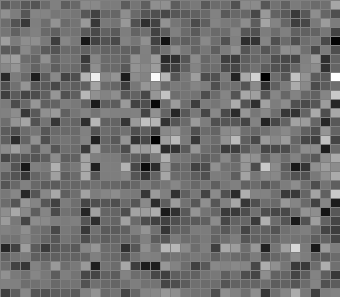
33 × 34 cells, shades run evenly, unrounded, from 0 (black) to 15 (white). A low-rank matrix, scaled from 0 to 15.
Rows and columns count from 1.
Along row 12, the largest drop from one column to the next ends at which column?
34
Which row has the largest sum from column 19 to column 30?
28
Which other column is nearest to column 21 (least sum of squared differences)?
7
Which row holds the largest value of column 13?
19
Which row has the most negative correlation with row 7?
15
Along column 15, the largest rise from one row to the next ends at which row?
14
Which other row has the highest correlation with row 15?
16
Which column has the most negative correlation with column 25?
21
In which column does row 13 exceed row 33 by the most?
32
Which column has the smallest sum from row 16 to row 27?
30
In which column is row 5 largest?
1
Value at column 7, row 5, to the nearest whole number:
8
